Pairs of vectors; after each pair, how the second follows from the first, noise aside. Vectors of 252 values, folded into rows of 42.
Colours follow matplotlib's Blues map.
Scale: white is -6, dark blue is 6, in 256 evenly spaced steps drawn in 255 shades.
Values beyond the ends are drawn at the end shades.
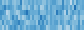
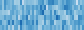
reversed.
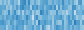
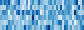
negated, scaled up.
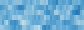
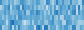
sign-scrambled.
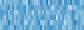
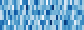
negated, scaled up.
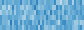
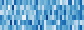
scaled up.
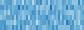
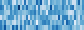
scaled up.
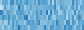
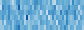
sign-scrambled.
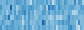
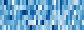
reversed, negated, scaled up.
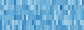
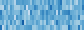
reversed.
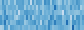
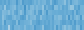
wrapped around, negated, shrunk.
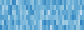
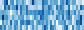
reversed, negated, scaled up.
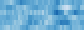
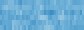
wrapped around, negated, shrunk.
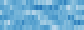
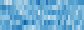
wrapped around, negated.
